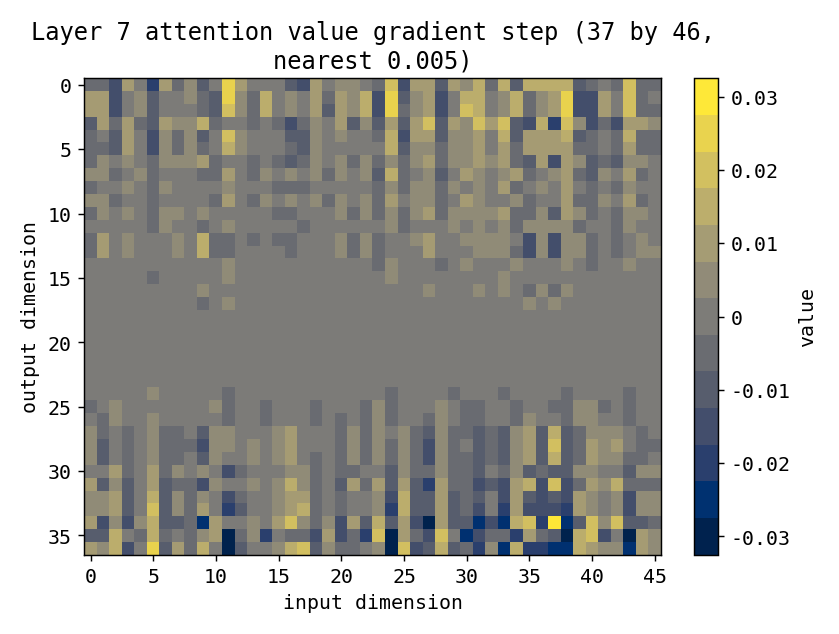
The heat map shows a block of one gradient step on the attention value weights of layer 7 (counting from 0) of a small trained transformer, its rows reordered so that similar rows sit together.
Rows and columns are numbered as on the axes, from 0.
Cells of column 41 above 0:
10
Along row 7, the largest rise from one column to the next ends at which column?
24
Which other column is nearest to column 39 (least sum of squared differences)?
44
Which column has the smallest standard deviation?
4
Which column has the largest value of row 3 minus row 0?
9
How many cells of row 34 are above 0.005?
14
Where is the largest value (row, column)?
34, 37
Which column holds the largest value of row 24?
5
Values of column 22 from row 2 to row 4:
0.015 0.005 0
